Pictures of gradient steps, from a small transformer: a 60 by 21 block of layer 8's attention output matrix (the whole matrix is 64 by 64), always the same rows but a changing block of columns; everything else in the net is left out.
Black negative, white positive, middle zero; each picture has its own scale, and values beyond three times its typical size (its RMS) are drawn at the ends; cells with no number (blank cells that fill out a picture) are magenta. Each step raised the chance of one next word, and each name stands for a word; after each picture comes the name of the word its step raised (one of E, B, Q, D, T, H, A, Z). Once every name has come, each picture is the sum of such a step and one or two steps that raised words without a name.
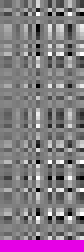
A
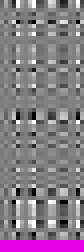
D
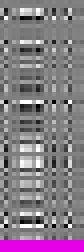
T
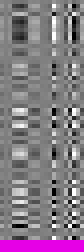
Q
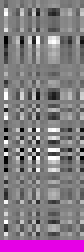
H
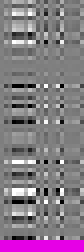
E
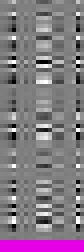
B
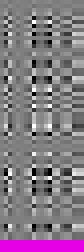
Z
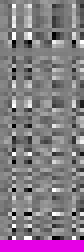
Q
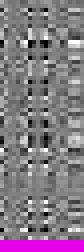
B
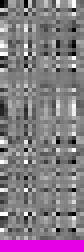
A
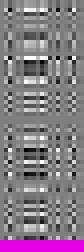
B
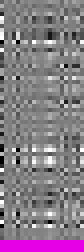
T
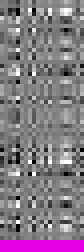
T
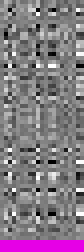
A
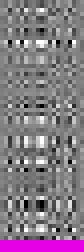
T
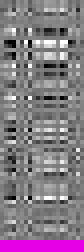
H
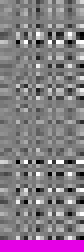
E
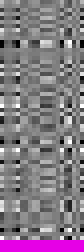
Z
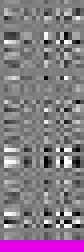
T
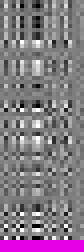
Q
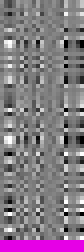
B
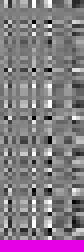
D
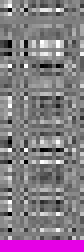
A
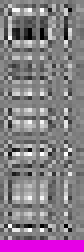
Q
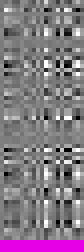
D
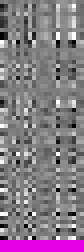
Q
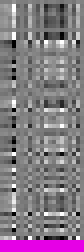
Q
